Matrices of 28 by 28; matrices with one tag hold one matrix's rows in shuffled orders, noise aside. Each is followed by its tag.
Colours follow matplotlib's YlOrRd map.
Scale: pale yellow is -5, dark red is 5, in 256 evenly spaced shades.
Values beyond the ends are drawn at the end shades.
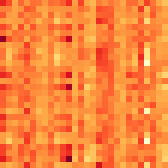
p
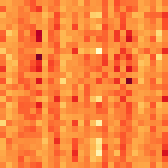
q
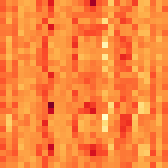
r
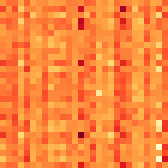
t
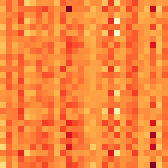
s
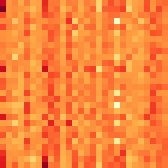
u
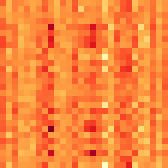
r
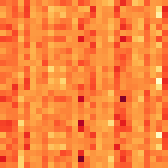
t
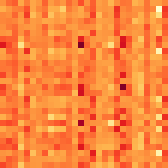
t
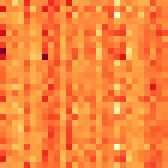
u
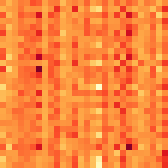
q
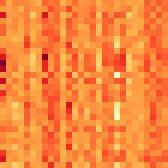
u
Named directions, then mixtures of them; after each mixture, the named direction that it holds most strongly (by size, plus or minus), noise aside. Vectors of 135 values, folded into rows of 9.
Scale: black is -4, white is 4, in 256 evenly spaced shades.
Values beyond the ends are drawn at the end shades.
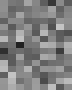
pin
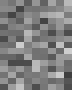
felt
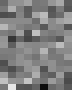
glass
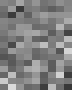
felt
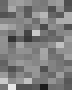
glass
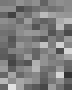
felt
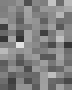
pin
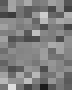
glass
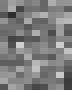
felt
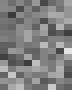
felt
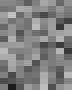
pin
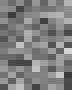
felt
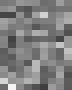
glass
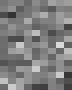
felt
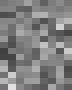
pin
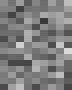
felt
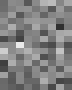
pin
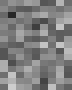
pin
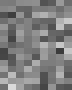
pin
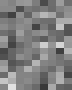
pin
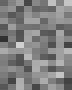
felt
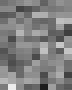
glass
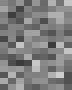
felt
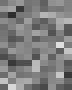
felt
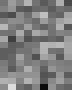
glass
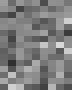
felt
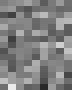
glass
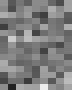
glass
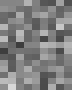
pin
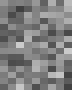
felt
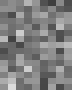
pin
